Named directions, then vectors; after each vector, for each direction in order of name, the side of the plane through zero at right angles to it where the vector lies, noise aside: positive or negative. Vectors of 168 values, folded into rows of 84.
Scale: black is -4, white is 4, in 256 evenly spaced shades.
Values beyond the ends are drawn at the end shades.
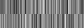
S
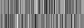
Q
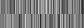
negative, positive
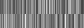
negative, positive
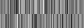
positive, positive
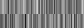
positive, negative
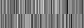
positive, positive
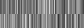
negative, positive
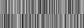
positive, negative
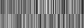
negative, positive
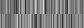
positive, positive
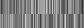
negative, positive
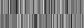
positive, positive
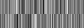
negative, negative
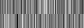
negative, positive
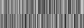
positive, negative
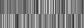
negative, positive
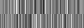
negative, negative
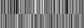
positive, positive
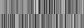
positive, negative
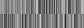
positive, negative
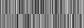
negative, negative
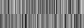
positive, negative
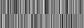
positive, positive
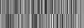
positive, positive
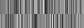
positive, positive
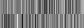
positive, negative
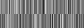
negative, negative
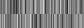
positive, positive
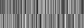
negative, positive
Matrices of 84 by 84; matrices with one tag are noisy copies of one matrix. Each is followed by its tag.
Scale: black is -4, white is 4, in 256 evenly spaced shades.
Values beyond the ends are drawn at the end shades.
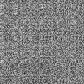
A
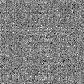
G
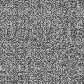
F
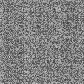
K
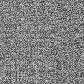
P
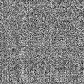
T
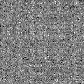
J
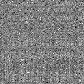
T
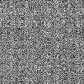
F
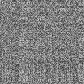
T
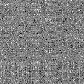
P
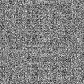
G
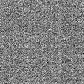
K
